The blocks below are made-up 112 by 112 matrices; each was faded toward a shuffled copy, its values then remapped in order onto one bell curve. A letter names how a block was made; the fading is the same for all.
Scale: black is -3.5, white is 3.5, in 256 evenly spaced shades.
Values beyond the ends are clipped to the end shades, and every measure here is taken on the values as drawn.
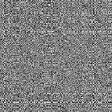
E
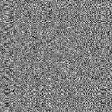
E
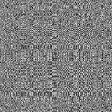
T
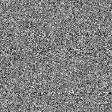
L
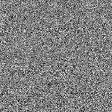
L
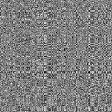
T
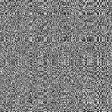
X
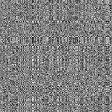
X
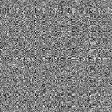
E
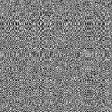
X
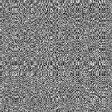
T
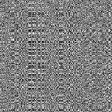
T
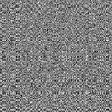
X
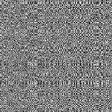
X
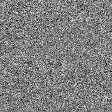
L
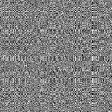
T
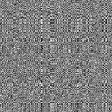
T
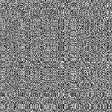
T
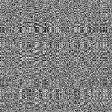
T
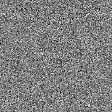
L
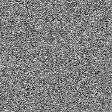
L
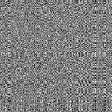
T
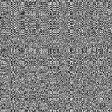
T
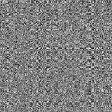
E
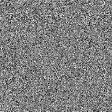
L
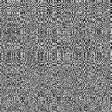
X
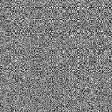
E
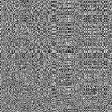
T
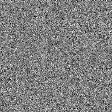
L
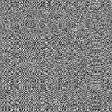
X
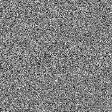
L
